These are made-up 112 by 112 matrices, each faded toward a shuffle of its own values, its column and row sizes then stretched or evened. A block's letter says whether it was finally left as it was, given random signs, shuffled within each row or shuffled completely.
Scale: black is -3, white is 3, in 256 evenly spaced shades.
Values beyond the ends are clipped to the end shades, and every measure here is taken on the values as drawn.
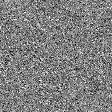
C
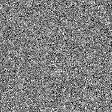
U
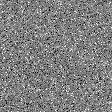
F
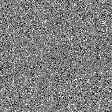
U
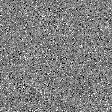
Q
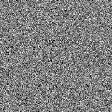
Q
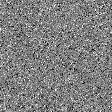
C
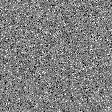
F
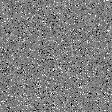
U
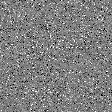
C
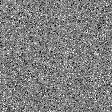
F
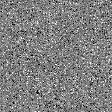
U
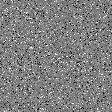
C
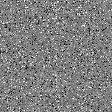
U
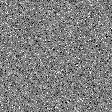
F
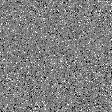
Q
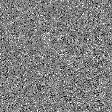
Q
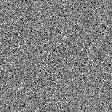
C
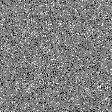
U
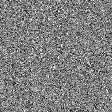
C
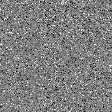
U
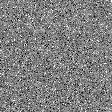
F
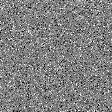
U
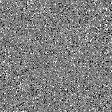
Q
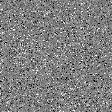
Q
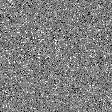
C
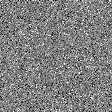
C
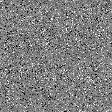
U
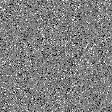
Q
